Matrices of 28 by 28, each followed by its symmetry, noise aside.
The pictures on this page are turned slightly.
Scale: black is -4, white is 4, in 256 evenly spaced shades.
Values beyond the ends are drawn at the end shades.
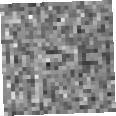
mirrored top to bottom.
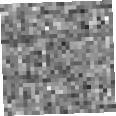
mirrored top to bottom.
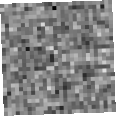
mirrored top to bottom.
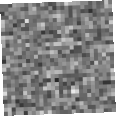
same after a half turn.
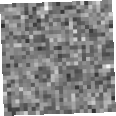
symmetric across the other diagonal.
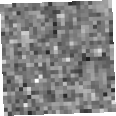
symmetric across the other diagonal.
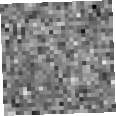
symmetric across the other diagonal.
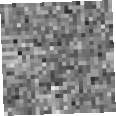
no symmetry.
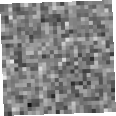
symmetric.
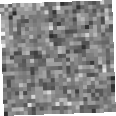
symmetric.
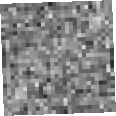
same after a half turn.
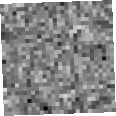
no symmetry.
